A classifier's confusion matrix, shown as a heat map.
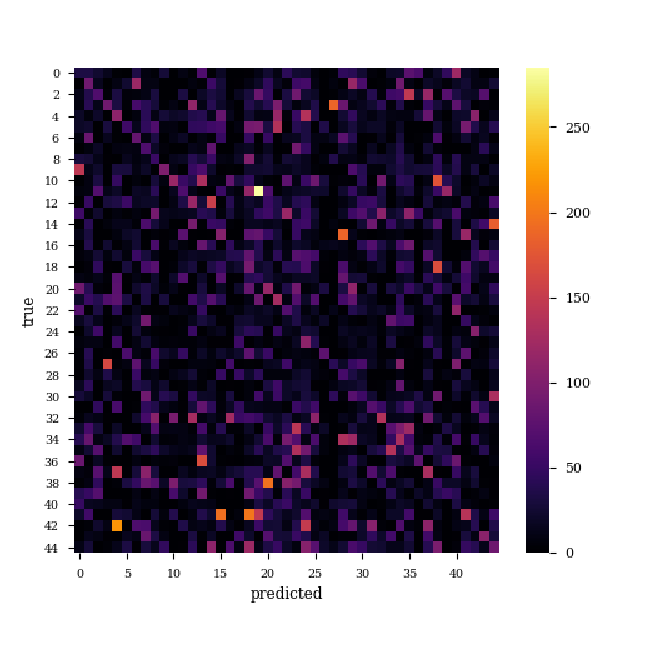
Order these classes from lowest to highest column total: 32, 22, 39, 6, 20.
39, 32, 6, 22, 20
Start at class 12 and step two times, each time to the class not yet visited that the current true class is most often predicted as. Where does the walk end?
44
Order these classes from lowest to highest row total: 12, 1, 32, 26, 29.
29, 26, 1, 12, 32
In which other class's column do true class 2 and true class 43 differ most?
35
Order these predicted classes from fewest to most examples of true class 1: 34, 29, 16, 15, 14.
16, 15, 14, 34, 29
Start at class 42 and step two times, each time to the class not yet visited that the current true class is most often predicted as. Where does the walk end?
24
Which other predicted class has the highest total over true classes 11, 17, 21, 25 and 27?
19
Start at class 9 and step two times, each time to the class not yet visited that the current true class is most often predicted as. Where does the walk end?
40
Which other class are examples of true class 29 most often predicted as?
34
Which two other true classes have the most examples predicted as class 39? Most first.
11, 2
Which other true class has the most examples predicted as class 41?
15
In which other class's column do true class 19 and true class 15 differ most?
28
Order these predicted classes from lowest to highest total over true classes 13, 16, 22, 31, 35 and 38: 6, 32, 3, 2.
3, 6, 2, 32
